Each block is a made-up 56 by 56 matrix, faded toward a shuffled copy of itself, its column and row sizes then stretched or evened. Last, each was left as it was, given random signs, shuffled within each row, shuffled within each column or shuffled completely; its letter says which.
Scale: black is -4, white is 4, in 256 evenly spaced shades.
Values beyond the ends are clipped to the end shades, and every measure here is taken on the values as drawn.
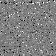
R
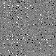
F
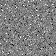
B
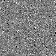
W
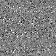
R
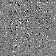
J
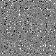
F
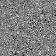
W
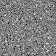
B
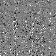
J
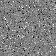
B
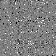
F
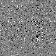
J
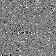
J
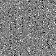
W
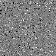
R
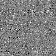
R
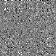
F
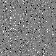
W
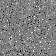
B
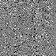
F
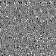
F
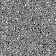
B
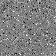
R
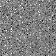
W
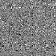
F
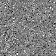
W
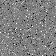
B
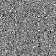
F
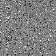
W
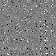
F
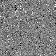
W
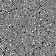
W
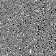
W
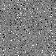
J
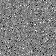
B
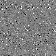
R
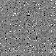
J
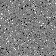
B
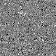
J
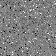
B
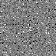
F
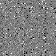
F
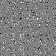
F
